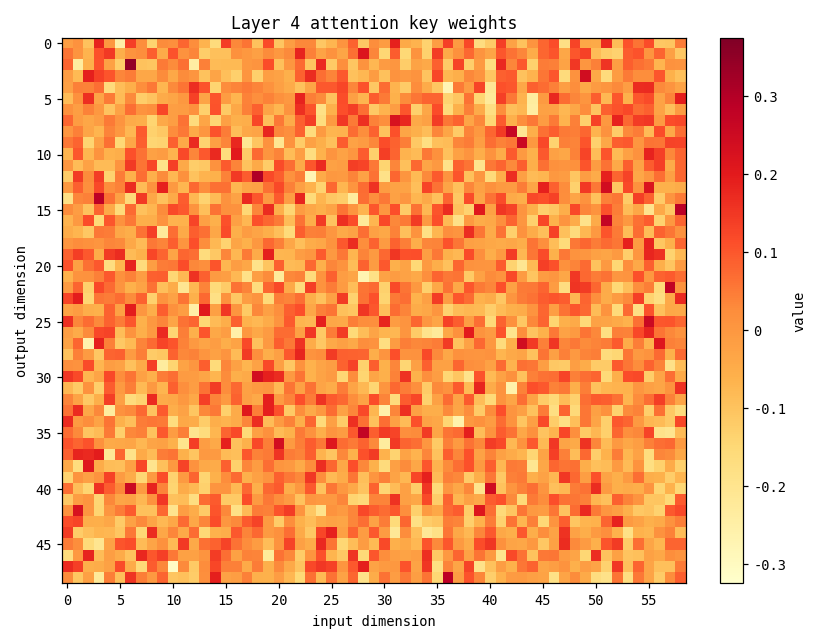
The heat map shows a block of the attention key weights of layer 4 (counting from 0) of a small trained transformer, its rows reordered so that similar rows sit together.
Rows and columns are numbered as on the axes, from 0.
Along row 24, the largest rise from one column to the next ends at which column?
13
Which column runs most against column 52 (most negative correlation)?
45
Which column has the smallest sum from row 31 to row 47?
35
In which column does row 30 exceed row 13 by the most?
18
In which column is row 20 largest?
6
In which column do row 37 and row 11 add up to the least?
4
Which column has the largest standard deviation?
28
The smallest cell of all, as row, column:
47, 10
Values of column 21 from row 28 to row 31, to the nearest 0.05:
0.1 -0.1 0 0.05
